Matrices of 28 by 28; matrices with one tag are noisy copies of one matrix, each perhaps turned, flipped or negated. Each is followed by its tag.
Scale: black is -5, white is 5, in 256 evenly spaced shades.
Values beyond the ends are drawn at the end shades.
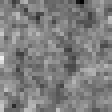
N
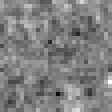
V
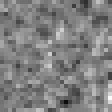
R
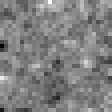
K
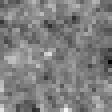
K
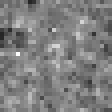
V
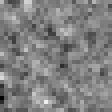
R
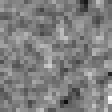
R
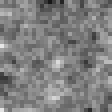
K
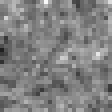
K
